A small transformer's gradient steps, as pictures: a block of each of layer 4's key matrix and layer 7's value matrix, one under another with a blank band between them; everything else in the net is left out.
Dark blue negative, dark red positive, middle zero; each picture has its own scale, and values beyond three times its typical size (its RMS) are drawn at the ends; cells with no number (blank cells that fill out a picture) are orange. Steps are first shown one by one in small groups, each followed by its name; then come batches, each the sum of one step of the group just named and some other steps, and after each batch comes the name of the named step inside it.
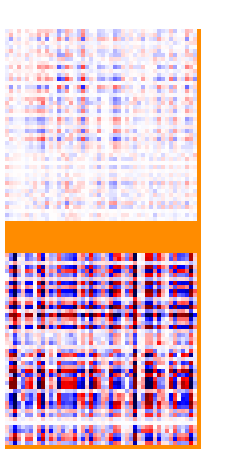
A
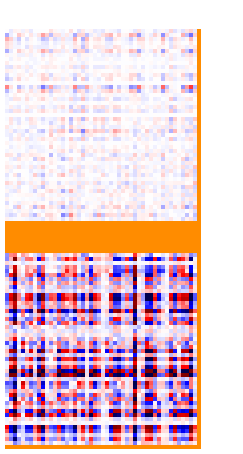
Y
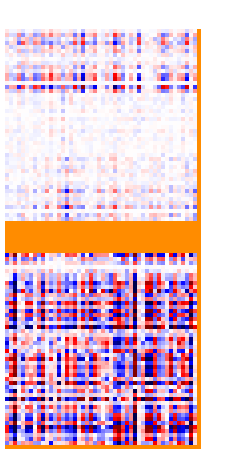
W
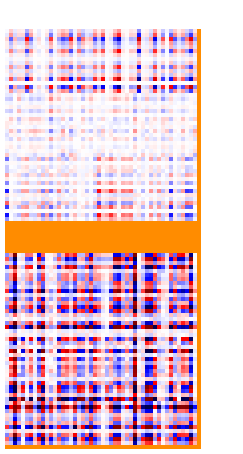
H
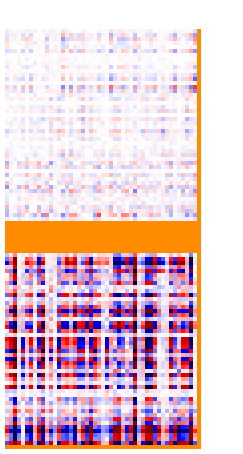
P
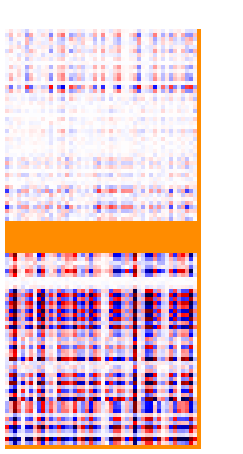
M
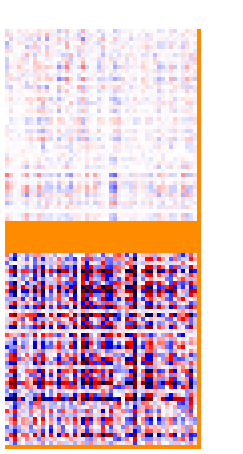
A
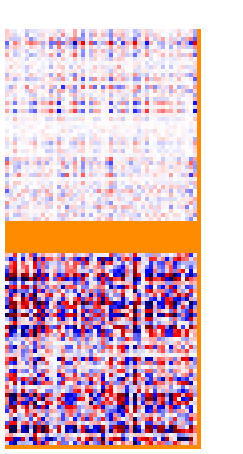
M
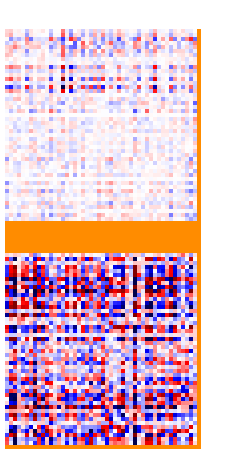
H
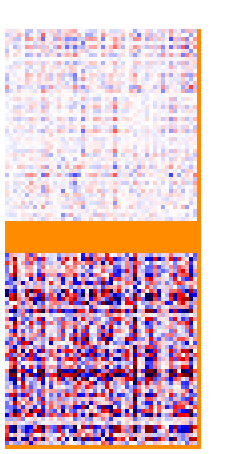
Y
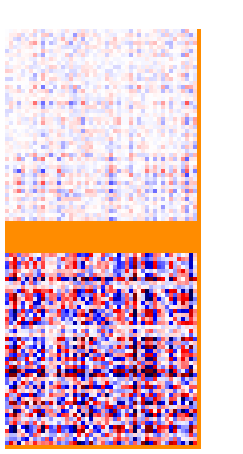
Y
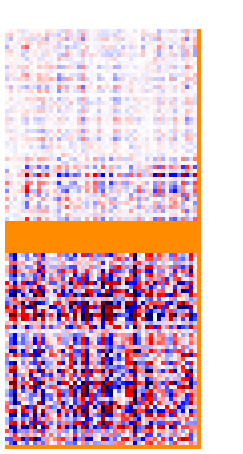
A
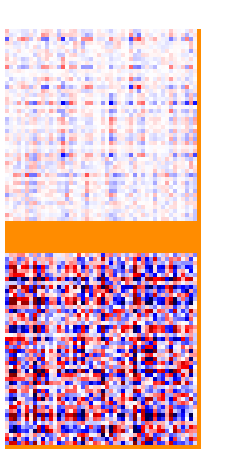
Y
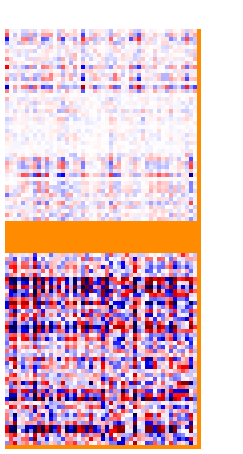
W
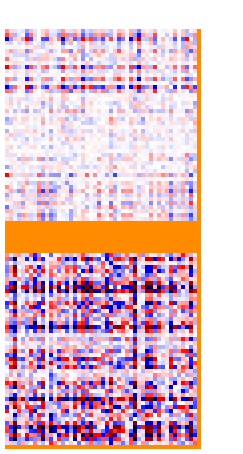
H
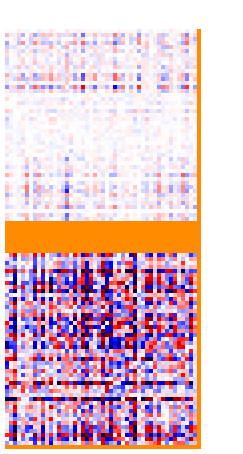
W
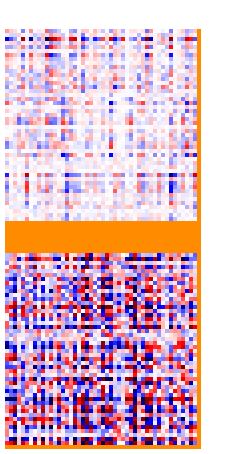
W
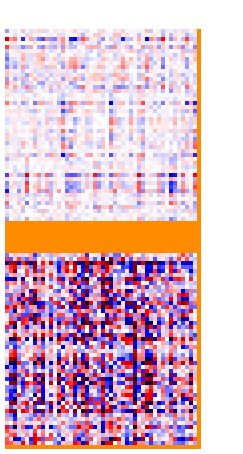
M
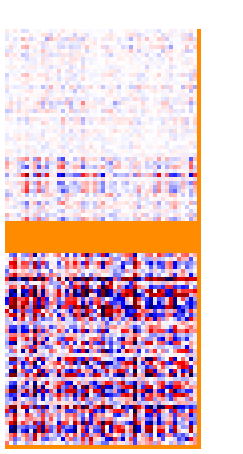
Y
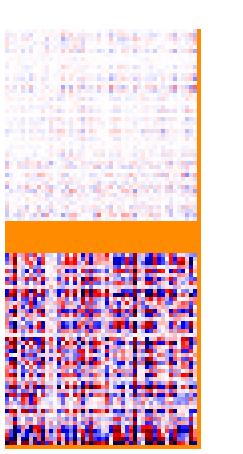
P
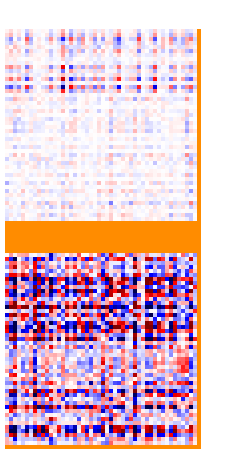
H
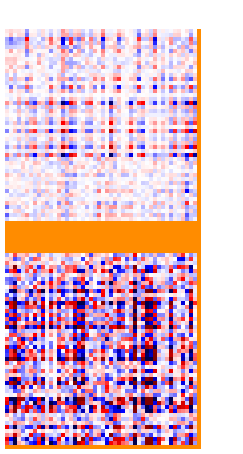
H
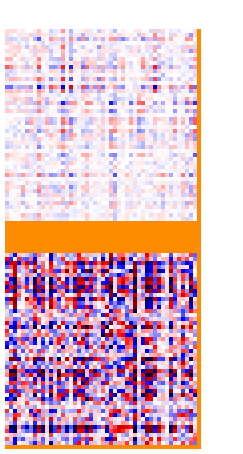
Y
